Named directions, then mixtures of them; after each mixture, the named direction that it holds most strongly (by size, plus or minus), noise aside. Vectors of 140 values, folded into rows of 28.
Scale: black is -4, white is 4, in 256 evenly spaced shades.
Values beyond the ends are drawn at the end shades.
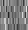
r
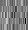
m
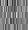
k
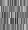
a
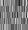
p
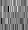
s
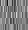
k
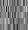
r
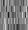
r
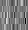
m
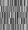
a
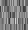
a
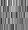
k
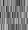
p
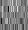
s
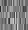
a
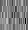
m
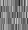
p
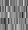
r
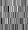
s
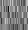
s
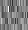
s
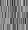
m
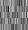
p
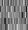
r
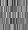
k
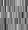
r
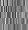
k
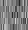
p
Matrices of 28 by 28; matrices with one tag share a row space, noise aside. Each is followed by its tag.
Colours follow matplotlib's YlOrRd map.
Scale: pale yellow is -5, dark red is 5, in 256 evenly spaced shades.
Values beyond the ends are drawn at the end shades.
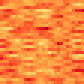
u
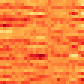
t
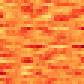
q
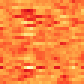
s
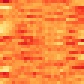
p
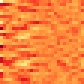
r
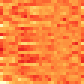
r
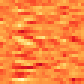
s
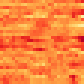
t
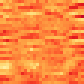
p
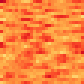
q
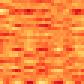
u
